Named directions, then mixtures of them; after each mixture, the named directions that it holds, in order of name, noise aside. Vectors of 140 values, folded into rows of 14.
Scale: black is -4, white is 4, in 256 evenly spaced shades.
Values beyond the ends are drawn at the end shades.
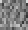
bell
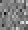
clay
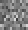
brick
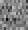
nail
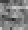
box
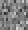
bell, clay, nail.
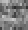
box.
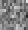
bell, box, clay.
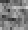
box.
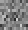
brick.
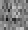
box, nail.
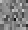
brick, nail.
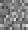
brick.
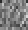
bell.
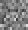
brick.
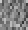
bell.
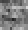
box.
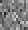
brick, clay.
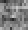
box.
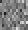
clay.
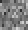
box, clay.
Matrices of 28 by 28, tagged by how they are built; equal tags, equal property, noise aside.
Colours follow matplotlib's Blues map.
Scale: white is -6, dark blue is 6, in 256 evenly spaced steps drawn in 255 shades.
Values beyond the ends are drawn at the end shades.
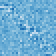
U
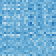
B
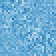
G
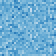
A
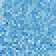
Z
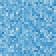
A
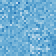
G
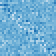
U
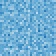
A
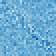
U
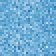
A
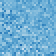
Z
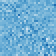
G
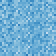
A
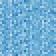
A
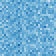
A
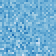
Z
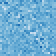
U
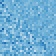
Z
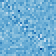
U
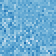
Z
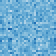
B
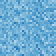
A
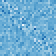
U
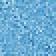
G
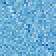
U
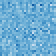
B
